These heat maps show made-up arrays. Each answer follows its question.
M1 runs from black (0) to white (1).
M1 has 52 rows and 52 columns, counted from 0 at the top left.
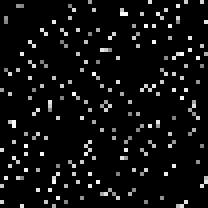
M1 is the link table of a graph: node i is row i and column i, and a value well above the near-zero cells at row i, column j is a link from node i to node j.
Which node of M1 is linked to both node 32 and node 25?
node 48
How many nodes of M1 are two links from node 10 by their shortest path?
5
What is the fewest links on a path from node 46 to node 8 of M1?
2
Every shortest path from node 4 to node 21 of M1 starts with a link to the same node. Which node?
node 44
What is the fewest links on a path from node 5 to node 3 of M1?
7
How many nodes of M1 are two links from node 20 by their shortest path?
4
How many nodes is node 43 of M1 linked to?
6
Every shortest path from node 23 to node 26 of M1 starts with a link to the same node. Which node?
node 18
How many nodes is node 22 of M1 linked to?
7
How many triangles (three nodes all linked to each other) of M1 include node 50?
3
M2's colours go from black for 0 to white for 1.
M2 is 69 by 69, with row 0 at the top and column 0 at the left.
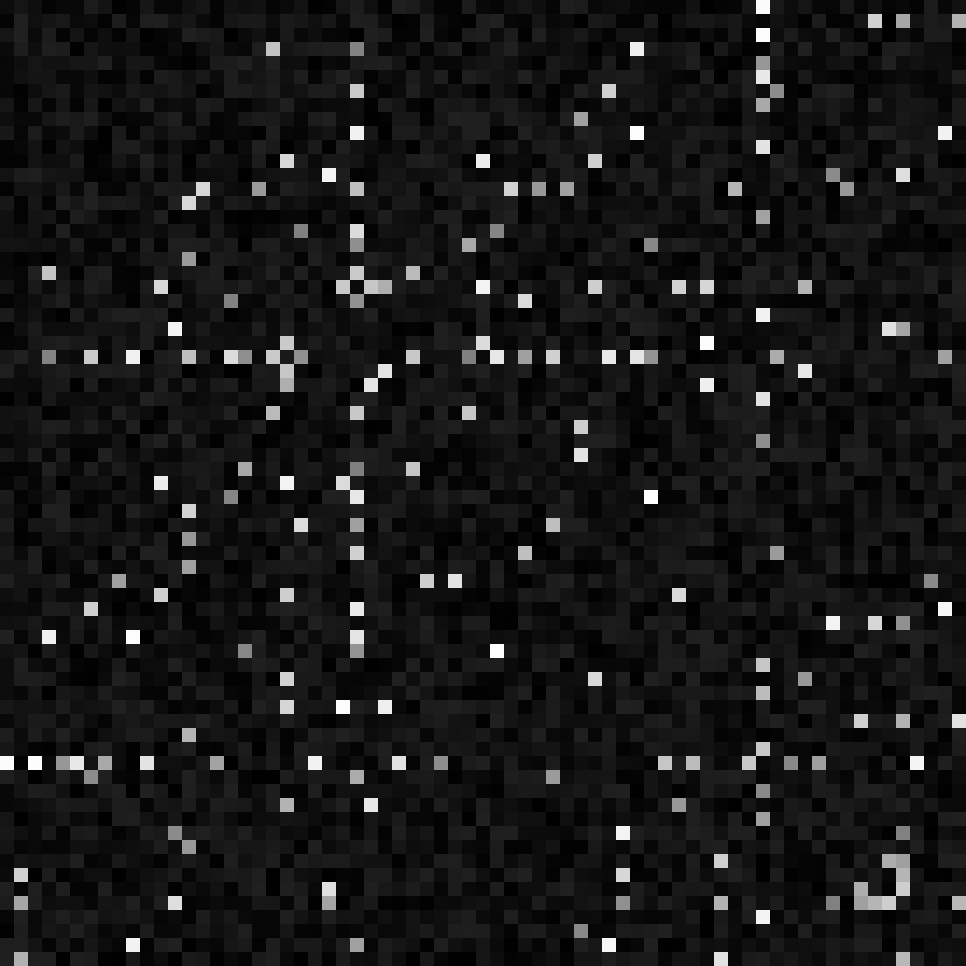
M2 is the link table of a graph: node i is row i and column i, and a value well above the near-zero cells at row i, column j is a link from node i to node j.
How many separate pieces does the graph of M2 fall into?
5
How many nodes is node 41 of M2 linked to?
4
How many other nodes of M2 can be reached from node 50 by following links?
9
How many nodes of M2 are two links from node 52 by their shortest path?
7
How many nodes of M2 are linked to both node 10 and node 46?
0
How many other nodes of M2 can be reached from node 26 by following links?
9
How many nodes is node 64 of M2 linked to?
10
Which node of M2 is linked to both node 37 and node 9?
node 25
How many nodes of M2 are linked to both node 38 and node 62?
0
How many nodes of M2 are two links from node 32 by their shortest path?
3
